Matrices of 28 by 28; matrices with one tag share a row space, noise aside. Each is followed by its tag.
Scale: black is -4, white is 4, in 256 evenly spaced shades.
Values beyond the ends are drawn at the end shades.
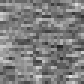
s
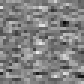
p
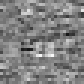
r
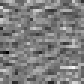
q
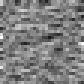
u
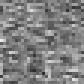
q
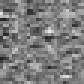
q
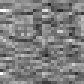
s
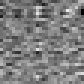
p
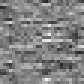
s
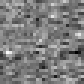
p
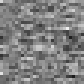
r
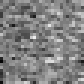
u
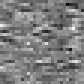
s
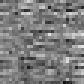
r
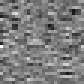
q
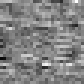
s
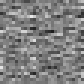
u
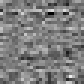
r
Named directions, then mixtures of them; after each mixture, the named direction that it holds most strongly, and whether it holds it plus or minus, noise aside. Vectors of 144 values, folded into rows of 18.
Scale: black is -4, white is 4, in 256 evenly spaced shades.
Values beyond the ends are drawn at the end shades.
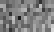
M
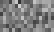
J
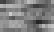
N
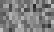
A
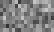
J, plus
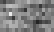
N, plus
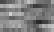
N, plus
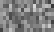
A, minus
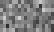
M, minus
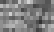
N, plus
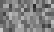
A, plus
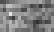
N, plus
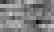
N, plus
